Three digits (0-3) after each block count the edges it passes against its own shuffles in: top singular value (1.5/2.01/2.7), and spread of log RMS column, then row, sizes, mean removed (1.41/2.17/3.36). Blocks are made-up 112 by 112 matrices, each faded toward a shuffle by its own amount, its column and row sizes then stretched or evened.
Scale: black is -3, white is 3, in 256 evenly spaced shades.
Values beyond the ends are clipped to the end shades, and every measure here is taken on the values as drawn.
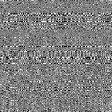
3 0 3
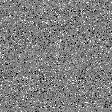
0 0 1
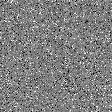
1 0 0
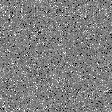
1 0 1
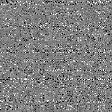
2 1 2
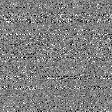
0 0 3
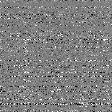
0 1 3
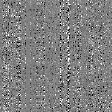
2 3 1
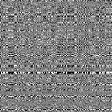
3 1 3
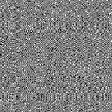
3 1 1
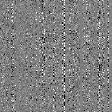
2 3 1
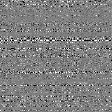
2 1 3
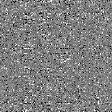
1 2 2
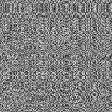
3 1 1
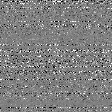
0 0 3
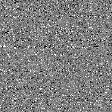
0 0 2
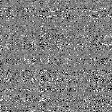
0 2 3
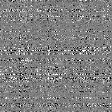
0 2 3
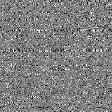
2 0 2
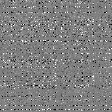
0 2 3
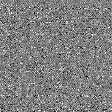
0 1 2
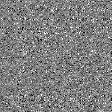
1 1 2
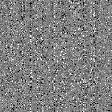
2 2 0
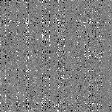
1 3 2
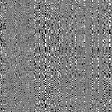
3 3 0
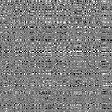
3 1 3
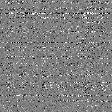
0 1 3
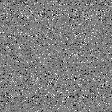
1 0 2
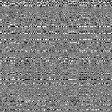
3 0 3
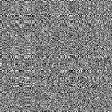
3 1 2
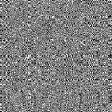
3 2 2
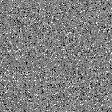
1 0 1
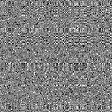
3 1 2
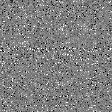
1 1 2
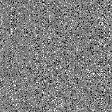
1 2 0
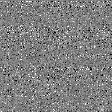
0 1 2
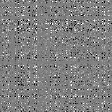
1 3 3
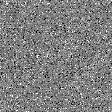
1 0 1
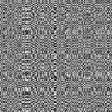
3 3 2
